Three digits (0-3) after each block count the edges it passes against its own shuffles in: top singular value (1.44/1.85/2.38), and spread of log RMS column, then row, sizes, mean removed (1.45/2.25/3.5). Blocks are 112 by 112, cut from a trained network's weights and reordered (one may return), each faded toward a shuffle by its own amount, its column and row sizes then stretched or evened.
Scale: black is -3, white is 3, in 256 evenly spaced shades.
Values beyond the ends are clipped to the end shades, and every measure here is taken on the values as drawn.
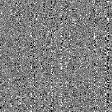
2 2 1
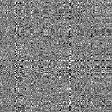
3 2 2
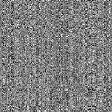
3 2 1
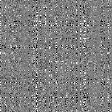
1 3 2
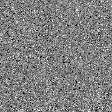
0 1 1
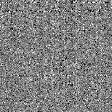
1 0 1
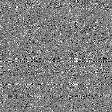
2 1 2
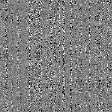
0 3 1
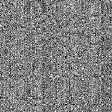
2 1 1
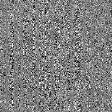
0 3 1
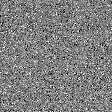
0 0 1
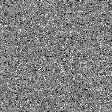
0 1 1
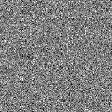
2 1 0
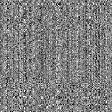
3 2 1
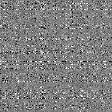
0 2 3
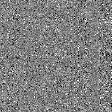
0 2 1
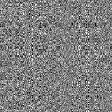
3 2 0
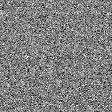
1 0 1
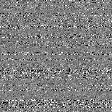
0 0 3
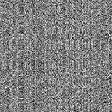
3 1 0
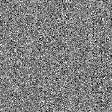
0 1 0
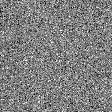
0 0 0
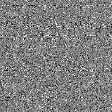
1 1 2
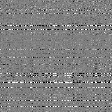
3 1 3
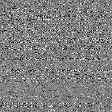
0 0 3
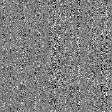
0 3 0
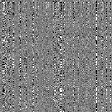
3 3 1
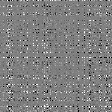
1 3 3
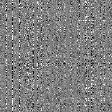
2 3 1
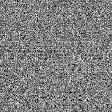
2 0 0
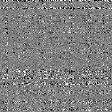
1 2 3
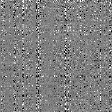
1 3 2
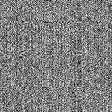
3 0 0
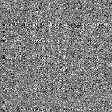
2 1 2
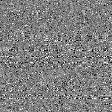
2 0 2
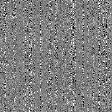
0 3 0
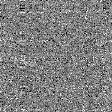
1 1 1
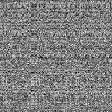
3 0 1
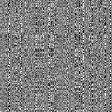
3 3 0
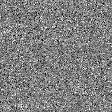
0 0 1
